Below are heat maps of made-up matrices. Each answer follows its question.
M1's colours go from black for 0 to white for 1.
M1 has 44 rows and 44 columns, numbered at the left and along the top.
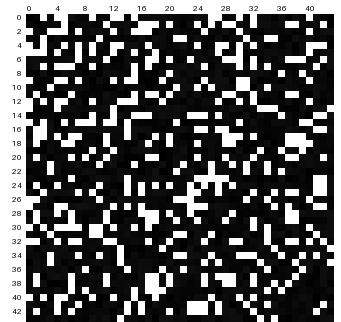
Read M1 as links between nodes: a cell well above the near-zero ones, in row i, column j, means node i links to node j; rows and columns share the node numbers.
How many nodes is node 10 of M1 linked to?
7
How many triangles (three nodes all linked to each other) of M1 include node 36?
4
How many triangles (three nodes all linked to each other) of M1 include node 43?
3
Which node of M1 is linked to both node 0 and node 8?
node 15
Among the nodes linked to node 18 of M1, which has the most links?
node 17
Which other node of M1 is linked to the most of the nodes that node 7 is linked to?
node 30
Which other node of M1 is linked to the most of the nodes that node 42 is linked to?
node 24
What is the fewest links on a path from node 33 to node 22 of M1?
3
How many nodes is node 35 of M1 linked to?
7
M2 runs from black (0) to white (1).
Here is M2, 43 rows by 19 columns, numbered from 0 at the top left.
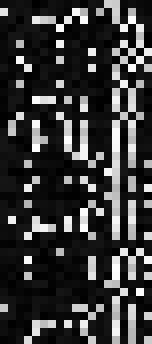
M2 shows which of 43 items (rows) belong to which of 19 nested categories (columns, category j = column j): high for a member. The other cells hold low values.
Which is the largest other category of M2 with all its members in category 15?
7
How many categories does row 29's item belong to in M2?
5
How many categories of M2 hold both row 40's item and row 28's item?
7
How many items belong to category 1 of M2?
3
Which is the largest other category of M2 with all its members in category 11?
18
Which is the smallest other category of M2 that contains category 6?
5
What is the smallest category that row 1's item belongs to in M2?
0
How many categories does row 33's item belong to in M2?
3
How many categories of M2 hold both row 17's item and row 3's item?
0
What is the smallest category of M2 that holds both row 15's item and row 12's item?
8
